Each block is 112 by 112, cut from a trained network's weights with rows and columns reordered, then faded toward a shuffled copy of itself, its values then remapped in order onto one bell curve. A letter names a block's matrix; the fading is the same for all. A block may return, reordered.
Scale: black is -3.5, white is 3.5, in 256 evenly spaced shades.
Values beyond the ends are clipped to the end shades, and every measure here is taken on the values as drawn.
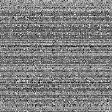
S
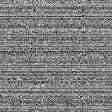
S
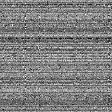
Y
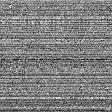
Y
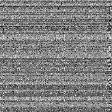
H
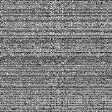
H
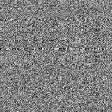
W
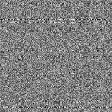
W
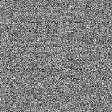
W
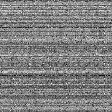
Y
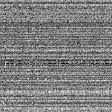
Y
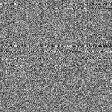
W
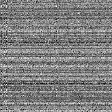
Y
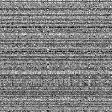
Y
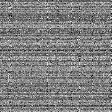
H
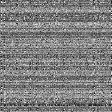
H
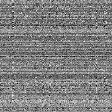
S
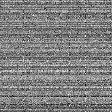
Y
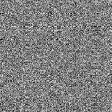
W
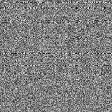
W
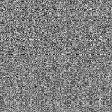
W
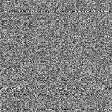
W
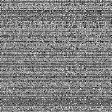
S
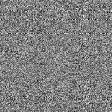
W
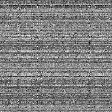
Y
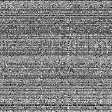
H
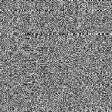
W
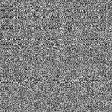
W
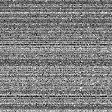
Y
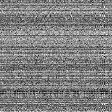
Y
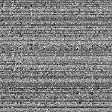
S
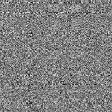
W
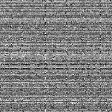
Y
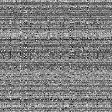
H
